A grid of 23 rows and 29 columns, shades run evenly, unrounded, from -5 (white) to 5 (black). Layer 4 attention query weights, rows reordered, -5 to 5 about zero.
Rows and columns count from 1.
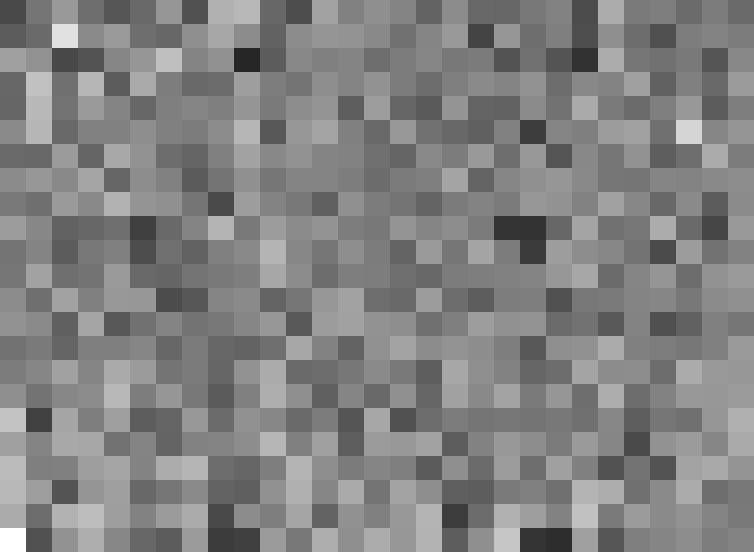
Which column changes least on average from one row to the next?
29
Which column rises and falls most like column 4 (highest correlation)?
20
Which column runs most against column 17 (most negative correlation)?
18
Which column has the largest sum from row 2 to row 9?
26
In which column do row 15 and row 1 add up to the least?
24
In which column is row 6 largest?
21
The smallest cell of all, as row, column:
23, 1
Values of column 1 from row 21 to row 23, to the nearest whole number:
-2 -2 -5
